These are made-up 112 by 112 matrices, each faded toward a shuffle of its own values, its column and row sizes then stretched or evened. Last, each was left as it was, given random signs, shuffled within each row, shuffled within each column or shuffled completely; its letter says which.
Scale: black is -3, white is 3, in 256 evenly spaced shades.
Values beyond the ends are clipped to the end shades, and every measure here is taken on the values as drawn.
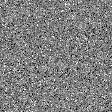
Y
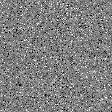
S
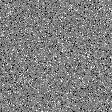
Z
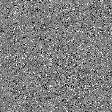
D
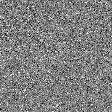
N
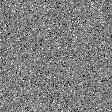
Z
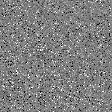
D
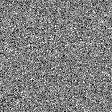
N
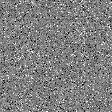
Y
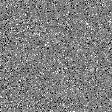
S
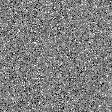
Y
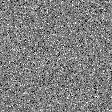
Z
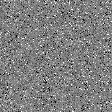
Y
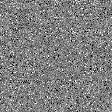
D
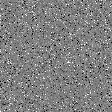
Y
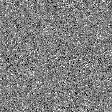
S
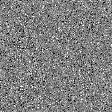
Y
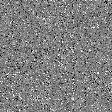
S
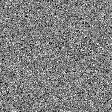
N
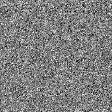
S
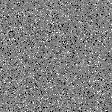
N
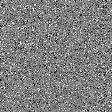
S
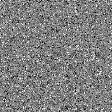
D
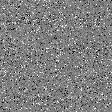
N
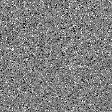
S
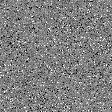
N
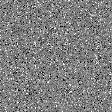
S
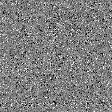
S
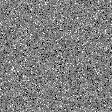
Y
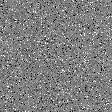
Z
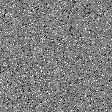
Z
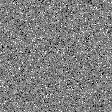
Z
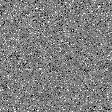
N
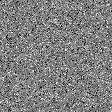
Z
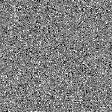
D
